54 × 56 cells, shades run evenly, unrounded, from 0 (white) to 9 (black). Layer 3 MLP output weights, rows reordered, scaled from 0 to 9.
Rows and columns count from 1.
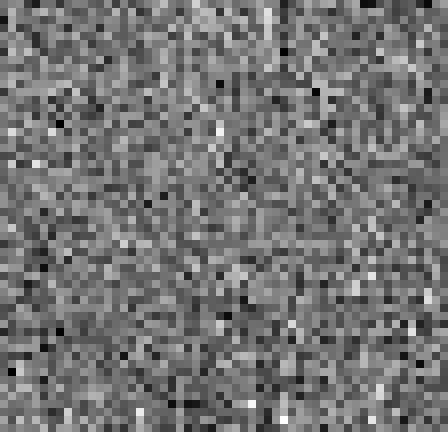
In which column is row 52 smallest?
18
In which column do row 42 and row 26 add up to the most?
54
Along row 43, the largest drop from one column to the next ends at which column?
38
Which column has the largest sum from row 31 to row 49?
6
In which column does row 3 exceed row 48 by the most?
1
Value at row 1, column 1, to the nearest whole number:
5
